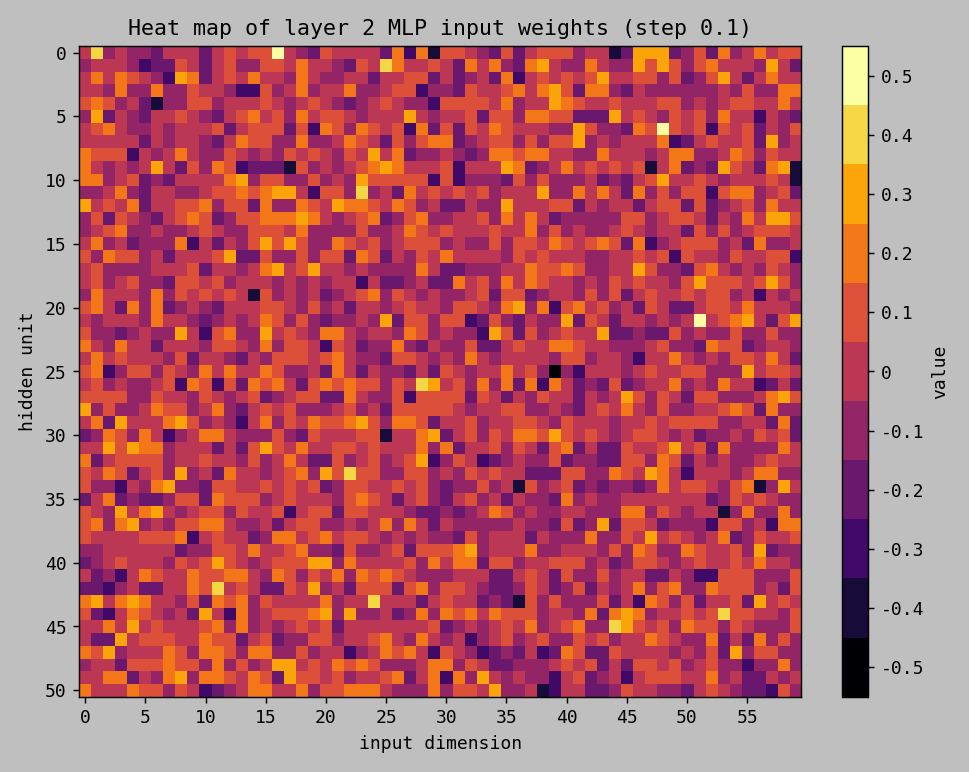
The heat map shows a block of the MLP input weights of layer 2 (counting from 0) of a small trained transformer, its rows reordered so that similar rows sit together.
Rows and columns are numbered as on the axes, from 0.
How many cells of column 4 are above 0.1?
8
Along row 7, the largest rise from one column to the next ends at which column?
57
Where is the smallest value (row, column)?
25, 39
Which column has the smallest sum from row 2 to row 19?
5
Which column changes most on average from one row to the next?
2
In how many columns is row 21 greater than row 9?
22
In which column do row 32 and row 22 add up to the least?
33
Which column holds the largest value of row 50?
34
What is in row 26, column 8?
-0.3
